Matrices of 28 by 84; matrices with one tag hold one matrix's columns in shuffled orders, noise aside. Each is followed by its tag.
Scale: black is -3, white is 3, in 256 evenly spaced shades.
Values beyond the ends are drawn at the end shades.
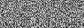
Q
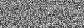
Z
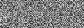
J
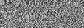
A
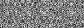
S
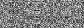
S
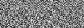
Z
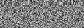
A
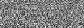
Z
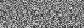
Z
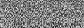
Q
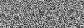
Z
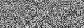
Z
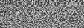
A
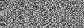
J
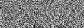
Z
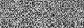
Q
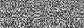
Q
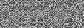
J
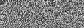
A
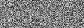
J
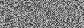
J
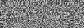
A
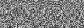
Z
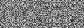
J
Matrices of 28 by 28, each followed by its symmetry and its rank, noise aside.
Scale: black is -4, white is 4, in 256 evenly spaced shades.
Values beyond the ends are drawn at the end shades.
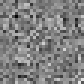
symmetric, rank six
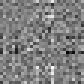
antisymmetric, rank six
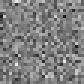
antisymmetric, rank eight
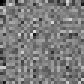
symmetric, rank four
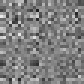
no symmetry, rank four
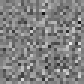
no symmetry, rank eight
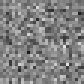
no symmetry, rank eight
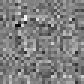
antisymmetric, rank six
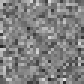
symmetric, rank six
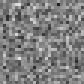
no symmetry, rank eight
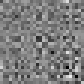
symmetric, rank four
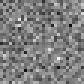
symmetric, rank eight
